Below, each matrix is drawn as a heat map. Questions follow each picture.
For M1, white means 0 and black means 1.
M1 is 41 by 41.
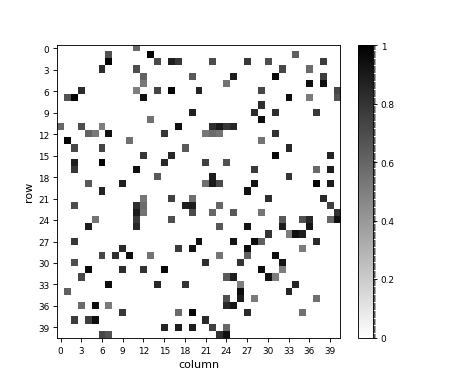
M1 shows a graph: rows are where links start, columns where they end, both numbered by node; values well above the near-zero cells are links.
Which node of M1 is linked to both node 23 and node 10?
node 29
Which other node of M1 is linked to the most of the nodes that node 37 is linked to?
node 28
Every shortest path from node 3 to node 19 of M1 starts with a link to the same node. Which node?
node 11
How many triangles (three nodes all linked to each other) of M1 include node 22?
4
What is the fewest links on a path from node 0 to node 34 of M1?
5
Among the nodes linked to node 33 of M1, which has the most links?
node 7
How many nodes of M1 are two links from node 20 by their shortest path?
10
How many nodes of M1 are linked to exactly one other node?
2
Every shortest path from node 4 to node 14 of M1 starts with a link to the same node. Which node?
node 38
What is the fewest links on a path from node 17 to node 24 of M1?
2
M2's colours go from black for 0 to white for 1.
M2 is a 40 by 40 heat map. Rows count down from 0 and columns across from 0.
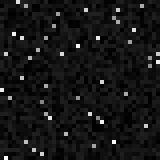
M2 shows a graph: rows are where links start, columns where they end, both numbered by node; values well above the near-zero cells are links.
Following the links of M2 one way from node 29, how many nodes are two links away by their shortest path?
3
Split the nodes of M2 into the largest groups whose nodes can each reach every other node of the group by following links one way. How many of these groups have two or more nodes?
5
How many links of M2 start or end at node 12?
2
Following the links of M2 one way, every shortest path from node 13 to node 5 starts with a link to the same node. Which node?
node 1
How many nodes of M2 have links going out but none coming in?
3
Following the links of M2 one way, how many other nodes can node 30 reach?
3
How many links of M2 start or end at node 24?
4
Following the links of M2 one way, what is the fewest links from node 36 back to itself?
3
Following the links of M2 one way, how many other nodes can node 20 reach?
3
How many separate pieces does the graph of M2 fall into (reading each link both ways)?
9
